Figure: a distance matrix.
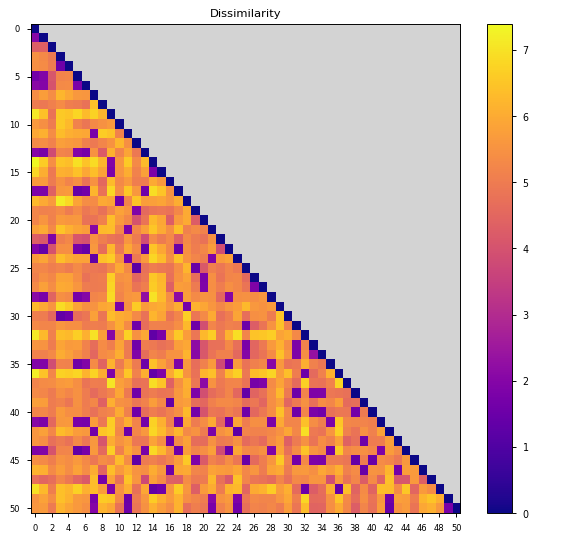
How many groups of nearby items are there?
10
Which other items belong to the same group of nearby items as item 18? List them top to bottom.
10, 29
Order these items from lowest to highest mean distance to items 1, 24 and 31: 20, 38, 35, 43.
38, 35, 20, 43
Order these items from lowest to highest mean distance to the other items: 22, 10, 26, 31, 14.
31, 22, 26, 10, 14
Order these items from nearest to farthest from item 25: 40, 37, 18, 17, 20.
40, 20, 37, 17, 18
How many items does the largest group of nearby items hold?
11
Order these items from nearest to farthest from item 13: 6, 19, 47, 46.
6, 47, 19, 46
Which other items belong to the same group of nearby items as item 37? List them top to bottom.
20, 26, 27
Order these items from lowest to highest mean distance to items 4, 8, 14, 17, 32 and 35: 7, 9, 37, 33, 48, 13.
13, 48, 9, 33, 37, 7
